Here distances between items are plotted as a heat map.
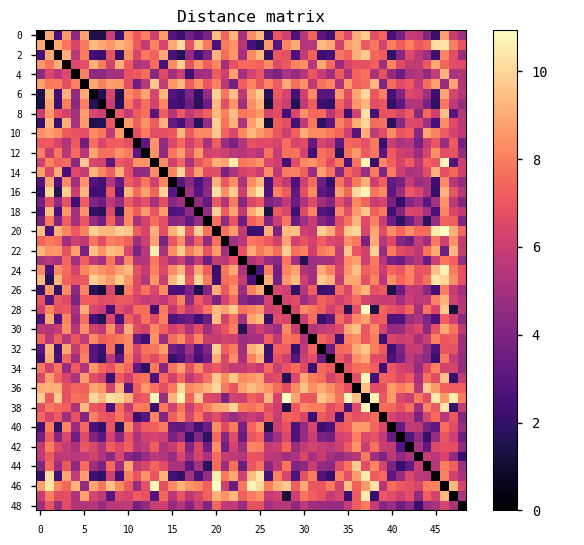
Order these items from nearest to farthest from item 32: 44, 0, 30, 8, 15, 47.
0, 15, 44, 30, 47, 8
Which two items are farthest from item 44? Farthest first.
36, 10
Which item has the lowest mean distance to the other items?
41
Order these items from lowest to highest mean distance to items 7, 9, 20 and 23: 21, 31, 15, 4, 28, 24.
15, 4, 24, 31, 21, 28
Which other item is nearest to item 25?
1
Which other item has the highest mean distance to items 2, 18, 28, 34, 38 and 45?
37
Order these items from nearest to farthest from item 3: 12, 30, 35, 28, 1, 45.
12, 35, 28, 1, 30, 45
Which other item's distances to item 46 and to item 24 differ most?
20
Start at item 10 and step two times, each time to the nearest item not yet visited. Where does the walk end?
43
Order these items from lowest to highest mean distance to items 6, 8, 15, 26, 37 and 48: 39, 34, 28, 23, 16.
16, 23, 28, 39, 34
